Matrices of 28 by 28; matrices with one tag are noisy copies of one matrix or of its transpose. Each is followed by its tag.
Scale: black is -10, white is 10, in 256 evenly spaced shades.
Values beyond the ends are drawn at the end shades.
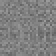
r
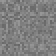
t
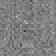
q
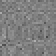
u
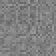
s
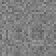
u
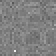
u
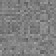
q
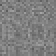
u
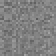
t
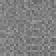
r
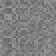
t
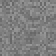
u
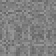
u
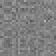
t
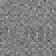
r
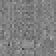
q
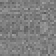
q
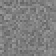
t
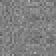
u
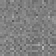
r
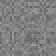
u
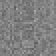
q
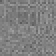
s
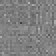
s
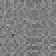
r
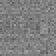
q
